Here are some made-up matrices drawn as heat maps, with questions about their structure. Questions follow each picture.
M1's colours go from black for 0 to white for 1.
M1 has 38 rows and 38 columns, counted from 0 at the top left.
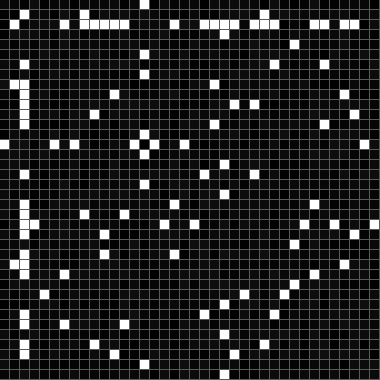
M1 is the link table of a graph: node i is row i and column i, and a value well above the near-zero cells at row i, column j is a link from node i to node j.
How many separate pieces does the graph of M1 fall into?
3
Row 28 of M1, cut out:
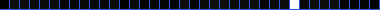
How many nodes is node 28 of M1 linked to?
1
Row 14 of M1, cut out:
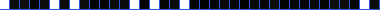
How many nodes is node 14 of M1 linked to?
7
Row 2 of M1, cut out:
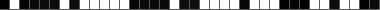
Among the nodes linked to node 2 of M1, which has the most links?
node 22
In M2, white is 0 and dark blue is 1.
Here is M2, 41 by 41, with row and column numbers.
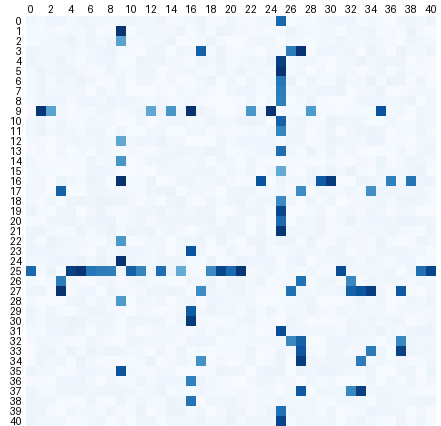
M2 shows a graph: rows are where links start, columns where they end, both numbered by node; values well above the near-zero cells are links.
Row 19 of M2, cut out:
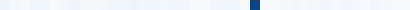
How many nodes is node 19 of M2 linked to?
1
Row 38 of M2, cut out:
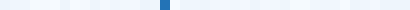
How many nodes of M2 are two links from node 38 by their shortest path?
5
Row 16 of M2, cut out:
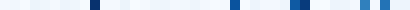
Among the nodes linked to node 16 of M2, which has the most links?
node 9
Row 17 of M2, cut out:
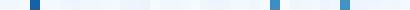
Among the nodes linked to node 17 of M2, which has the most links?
node 27
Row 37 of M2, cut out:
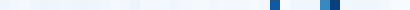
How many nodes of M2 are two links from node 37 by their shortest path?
4
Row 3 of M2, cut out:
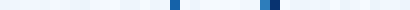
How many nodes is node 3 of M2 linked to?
3
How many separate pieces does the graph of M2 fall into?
3
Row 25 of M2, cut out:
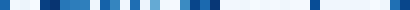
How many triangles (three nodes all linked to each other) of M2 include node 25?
0
